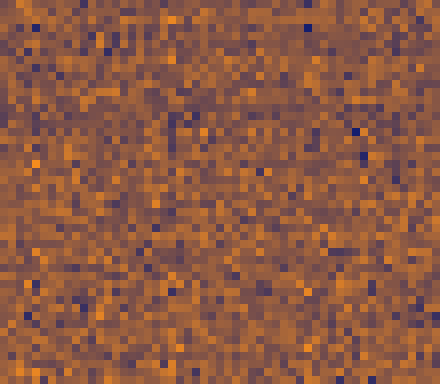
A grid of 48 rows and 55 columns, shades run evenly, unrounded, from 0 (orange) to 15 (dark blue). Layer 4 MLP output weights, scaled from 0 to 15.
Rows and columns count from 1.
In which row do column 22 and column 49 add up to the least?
46
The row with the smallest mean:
30
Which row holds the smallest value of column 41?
29
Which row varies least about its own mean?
14
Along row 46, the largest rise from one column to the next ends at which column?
21
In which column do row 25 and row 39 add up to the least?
13
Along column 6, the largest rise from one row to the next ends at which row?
48
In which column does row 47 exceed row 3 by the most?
25
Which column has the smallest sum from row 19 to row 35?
9
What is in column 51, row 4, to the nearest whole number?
4
